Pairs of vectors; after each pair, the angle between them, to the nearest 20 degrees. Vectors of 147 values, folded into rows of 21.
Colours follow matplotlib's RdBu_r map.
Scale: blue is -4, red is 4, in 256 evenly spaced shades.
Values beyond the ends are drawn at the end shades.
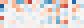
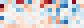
160 degrees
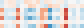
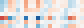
100 degrees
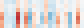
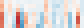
40 degrees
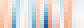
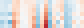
160 degrees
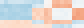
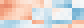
160 degrees
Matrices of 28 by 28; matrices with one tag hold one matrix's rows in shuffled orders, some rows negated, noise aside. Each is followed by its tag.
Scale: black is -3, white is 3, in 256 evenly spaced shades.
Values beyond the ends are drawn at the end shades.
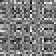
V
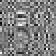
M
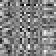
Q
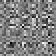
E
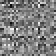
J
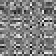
V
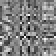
Q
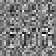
E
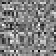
J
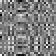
M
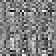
E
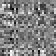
J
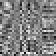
Q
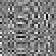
M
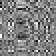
M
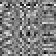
Q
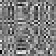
M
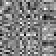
Q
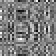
M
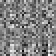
E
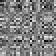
V
